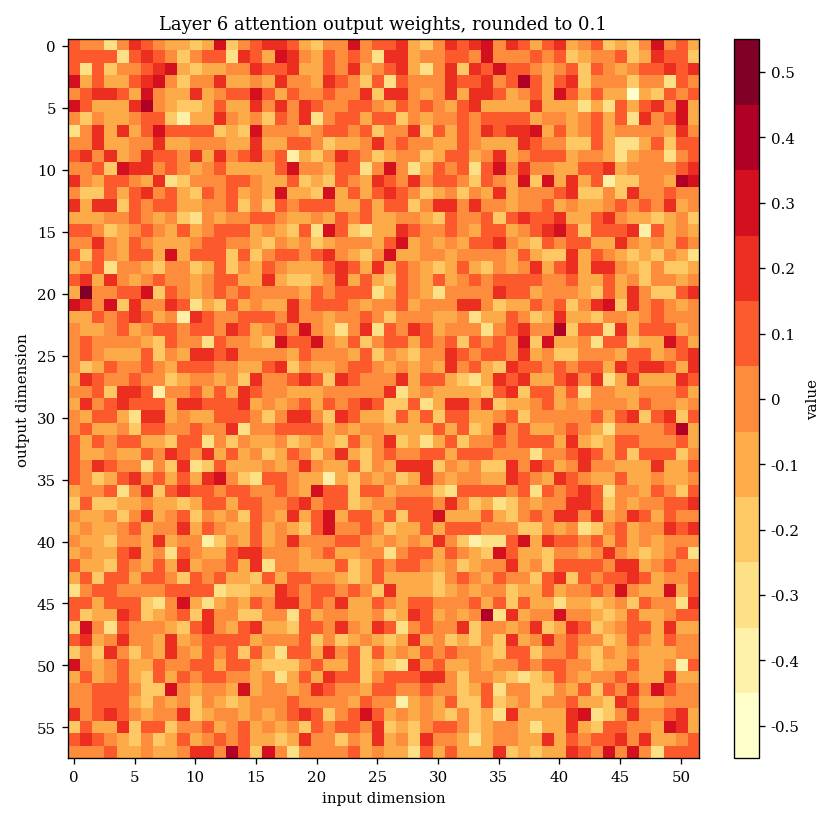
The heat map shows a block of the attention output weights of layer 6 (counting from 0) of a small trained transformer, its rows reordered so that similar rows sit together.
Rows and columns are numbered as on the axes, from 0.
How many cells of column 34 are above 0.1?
7
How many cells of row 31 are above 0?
16
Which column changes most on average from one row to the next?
35
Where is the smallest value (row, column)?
4, 46
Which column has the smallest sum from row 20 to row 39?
44
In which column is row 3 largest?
37
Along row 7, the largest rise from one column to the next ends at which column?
15
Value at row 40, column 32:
-0.2
